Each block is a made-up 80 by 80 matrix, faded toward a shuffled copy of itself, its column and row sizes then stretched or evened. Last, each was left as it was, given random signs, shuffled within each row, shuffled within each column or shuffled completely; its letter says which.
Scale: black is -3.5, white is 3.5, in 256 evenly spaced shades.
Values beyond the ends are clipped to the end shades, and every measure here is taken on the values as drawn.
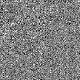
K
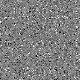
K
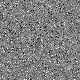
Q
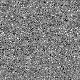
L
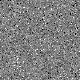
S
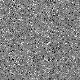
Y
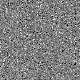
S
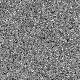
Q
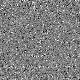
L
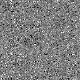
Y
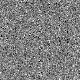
S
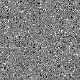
Y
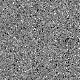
S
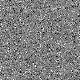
S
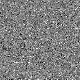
L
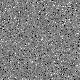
Q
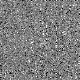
Y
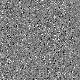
S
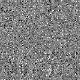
K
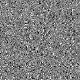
K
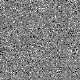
Y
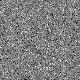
S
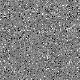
Y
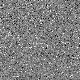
L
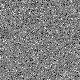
Q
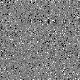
K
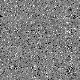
Y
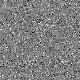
L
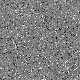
Q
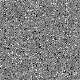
S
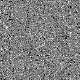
Y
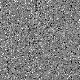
S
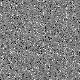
S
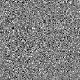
K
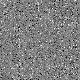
S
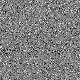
L
